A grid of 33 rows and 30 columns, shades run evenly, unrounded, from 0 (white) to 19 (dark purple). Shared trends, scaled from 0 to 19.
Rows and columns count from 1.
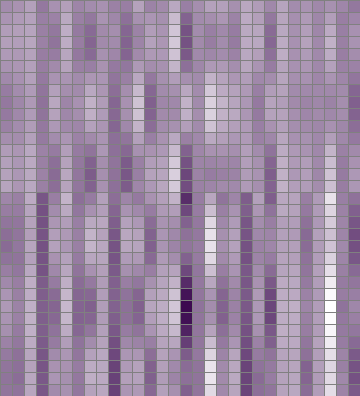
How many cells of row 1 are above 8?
21
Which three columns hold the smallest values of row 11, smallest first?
18, 12, 19
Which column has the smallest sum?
28
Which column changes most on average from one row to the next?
16
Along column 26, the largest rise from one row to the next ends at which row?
17
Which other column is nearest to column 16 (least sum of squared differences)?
23
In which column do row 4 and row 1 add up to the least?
15
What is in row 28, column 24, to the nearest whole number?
6
